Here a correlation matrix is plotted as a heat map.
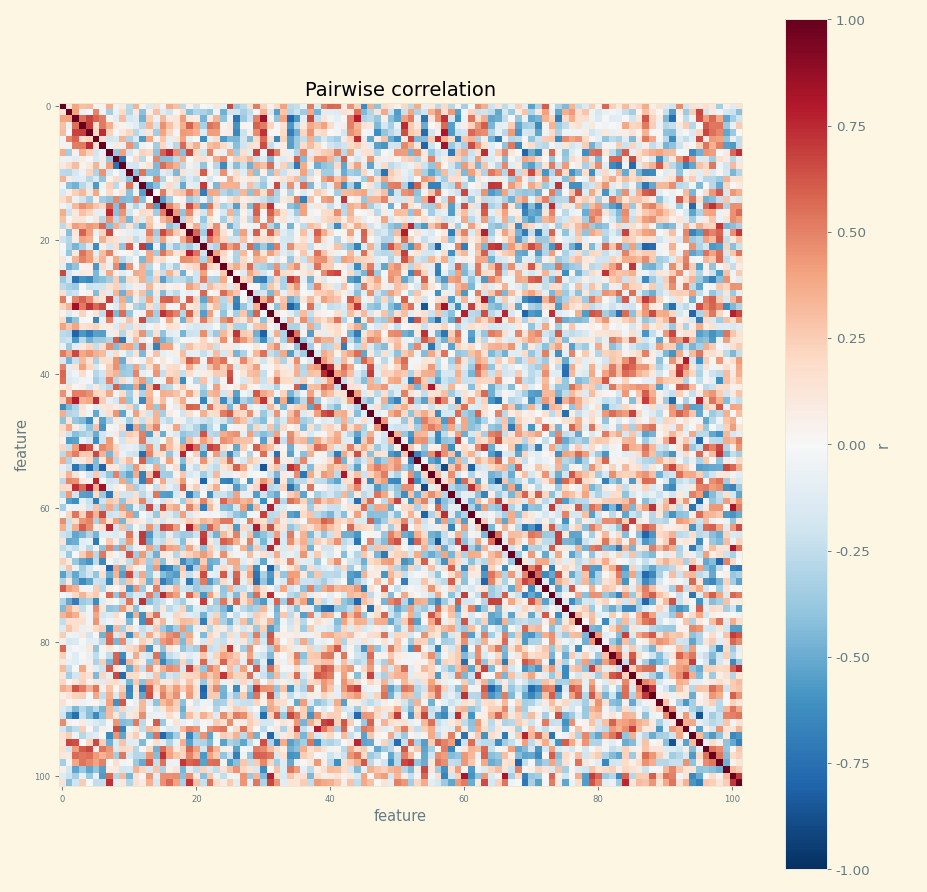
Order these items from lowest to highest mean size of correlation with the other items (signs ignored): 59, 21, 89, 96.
89, 96, 59, 21
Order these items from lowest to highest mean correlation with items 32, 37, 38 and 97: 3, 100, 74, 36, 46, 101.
74, 100, 36, 46, 101, 3
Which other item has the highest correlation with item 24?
85
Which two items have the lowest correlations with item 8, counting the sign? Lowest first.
9, 89
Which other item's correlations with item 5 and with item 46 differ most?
56
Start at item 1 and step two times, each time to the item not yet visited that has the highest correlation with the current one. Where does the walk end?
44
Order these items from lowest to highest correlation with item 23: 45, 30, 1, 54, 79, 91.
54, 91, 1, 79, 45, 30
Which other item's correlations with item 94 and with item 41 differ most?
7
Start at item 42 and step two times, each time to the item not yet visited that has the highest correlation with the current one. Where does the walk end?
14
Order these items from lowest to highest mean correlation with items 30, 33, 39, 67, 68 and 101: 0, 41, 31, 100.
100, 31, 41, 0
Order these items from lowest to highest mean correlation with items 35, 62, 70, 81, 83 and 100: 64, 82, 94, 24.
64, 94, 82, 24
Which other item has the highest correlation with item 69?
94
